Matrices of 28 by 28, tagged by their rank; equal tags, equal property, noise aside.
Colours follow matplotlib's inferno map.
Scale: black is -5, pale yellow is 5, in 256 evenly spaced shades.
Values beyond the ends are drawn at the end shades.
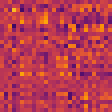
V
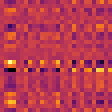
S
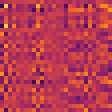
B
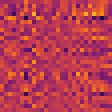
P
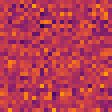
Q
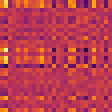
S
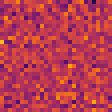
Q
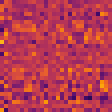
V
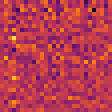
Q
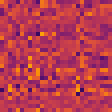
P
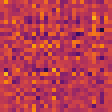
Q
